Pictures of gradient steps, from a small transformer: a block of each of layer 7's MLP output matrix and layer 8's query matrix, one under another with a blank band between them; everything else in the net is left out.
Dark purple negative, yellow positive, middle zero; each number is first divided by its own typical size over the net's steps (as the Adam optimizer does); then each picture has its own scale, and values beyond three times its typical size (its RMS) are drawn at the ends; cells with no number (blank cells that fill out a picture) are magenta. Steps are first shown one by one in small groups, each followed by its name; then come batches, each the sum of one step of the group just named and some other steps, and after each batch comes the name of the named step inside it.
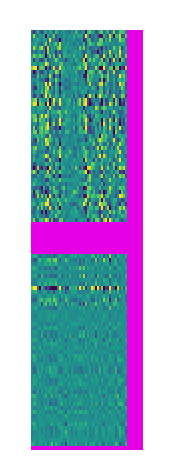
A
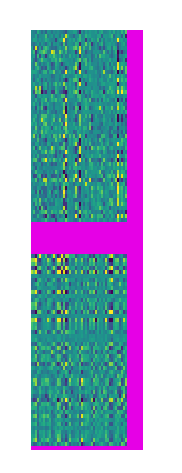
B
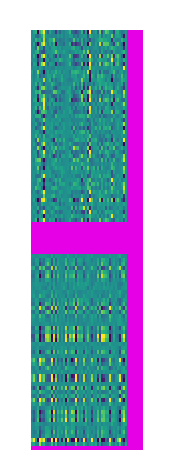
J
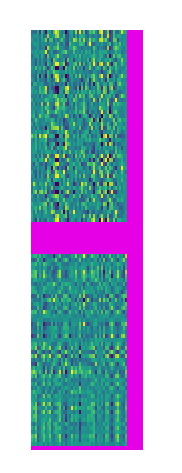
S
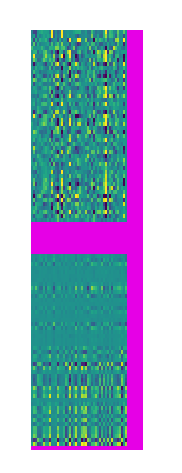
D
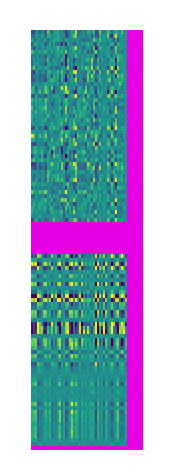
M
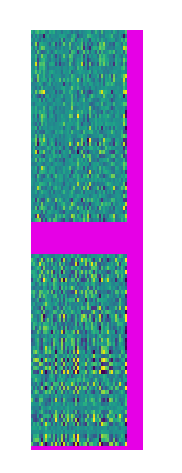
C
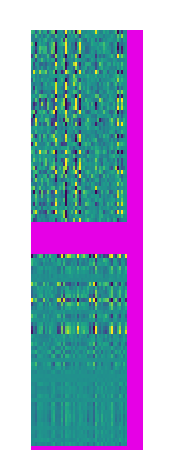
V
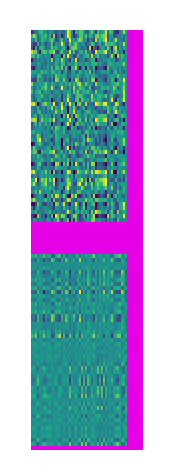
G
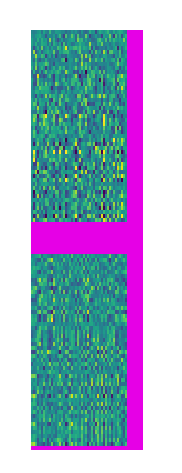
A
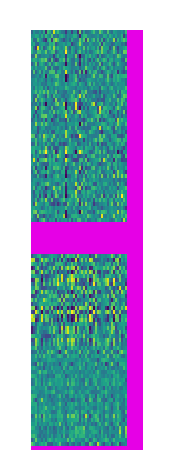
V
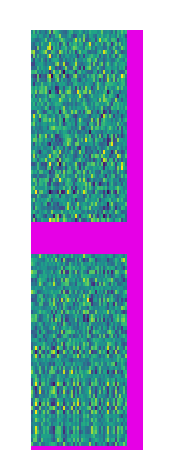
S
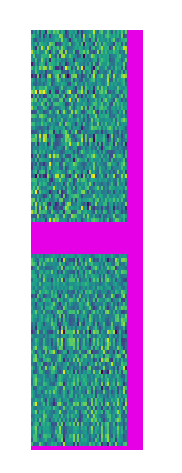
C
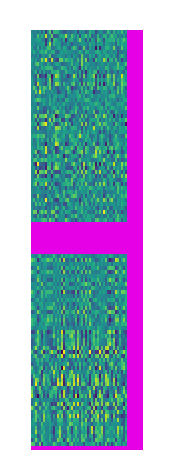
B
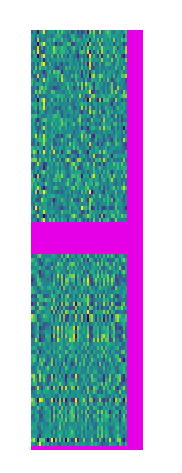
J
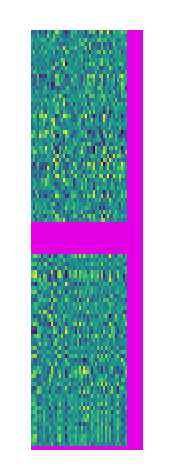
S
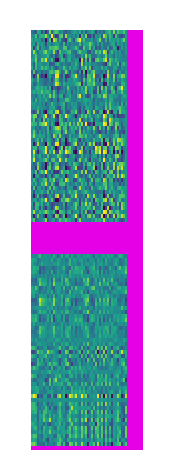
D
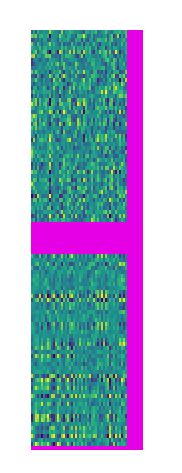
D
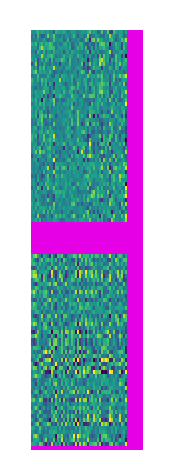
C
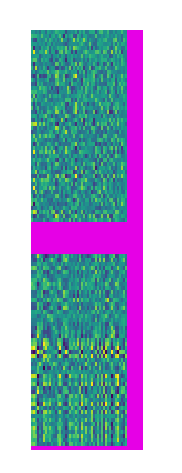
S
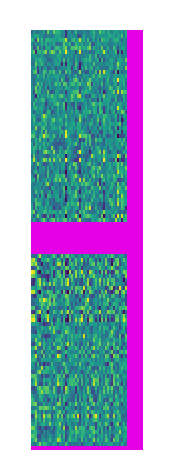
B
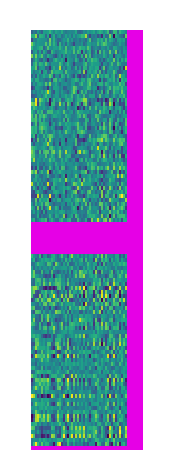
A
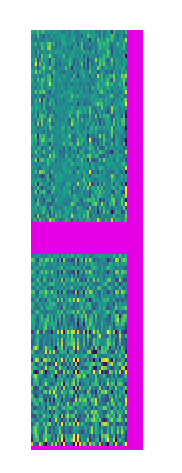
C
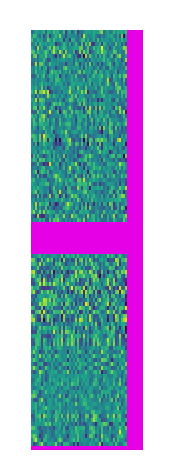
C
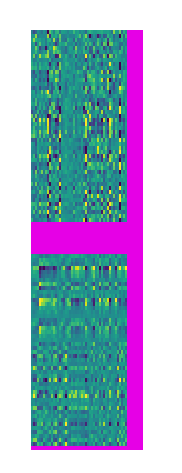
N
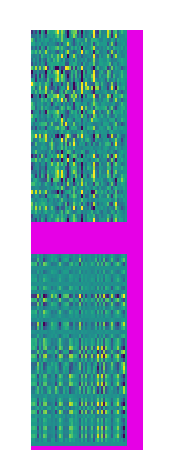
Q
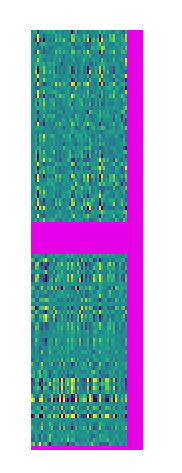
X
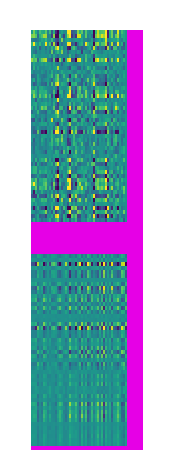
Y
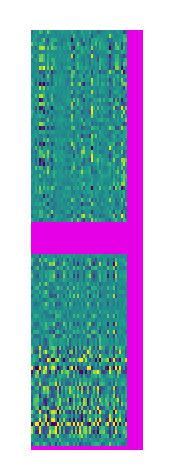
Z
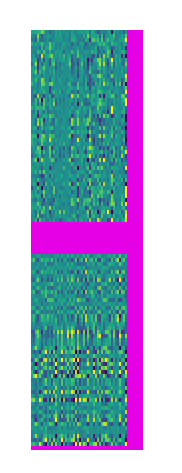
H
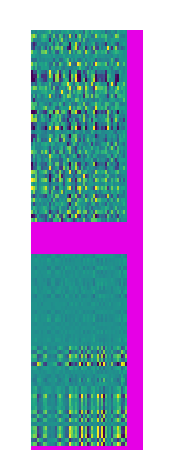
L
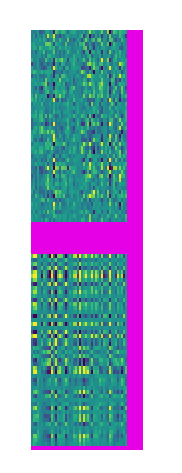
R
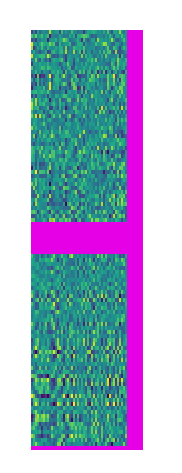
Z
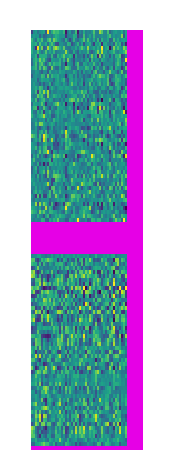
Z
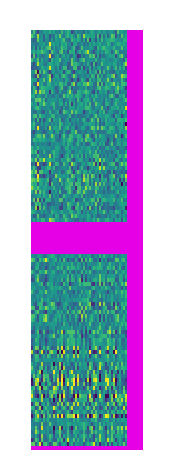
X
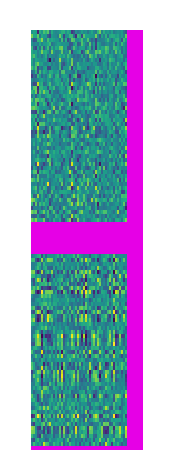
L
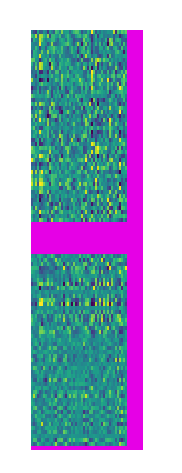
N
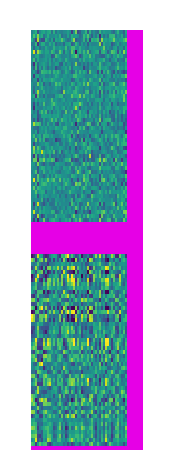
X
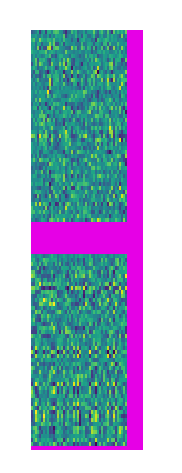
N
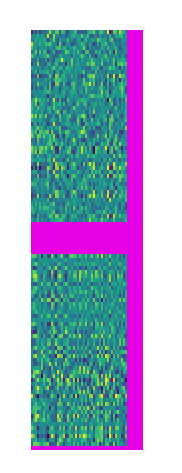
R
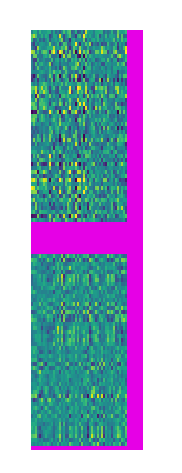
L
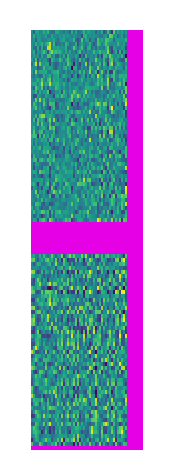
H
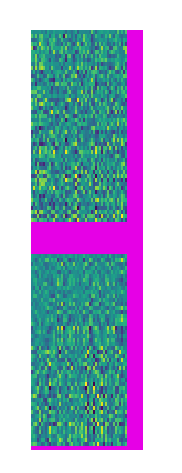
Z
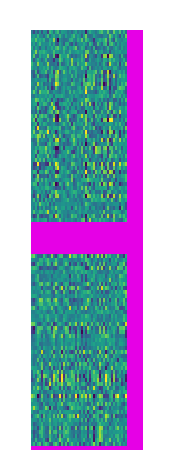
N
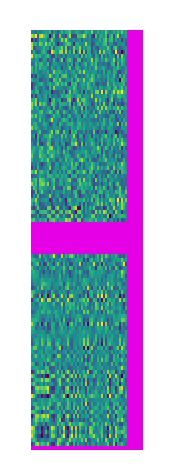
Y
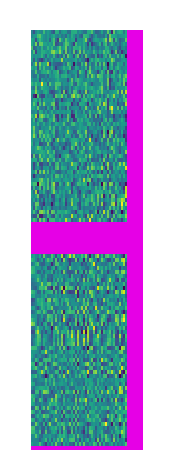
H
